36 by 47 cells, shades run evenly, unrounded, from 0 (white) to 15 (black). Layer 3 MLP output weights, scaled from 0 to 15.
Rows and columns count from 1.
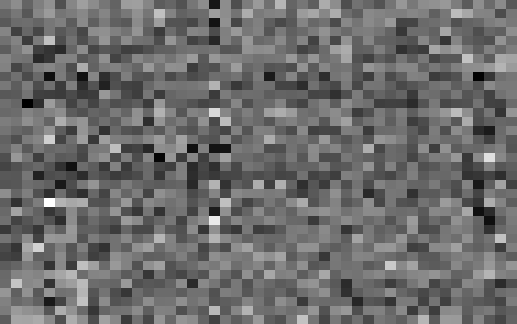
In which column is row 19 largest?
7
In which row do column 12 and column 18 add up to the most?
17
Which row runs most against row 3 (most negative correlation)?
25
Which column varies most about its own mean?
20
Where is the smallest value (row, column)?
23, 5
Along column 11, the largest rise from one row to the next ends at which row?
18
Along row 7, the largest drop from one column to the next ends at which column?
43
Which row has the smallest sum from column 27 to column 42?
2
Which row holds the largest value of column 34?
22
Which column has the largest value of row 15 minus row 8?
45
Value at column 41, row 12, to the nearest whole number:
11
